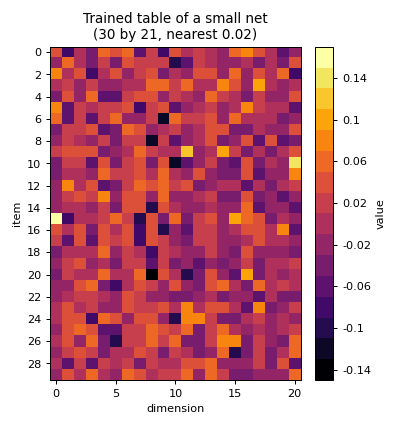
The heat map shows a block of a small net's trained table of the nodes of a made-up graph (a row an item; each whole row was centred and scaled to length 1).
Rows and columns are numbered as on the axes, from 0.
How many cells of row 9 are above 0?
10
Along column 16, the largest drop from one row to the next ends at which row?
21
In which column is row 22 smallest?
17
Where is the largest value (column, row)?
0, 15
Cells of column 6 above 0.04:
3
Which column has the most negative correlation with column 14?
4
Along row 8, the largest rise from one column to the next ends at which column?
9
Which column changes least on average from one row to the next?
18
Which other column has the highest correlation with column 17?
8
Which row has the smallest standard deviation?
22
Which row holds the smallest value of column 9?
6
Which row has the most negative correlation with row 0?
12
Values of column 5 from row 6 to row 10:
0.06 -0.04 -0.04 -0.02 -0.04
